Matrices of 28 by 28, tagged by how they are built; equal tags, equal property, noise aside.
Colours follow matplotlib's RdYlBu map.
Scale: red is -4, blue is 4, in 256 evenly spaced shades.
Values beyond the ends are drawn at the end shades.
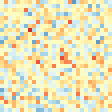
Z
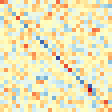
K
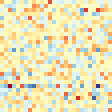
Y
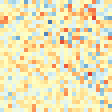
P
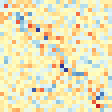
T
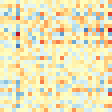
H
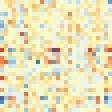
H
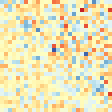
P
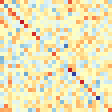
K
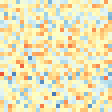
Z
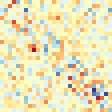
T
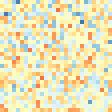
Z
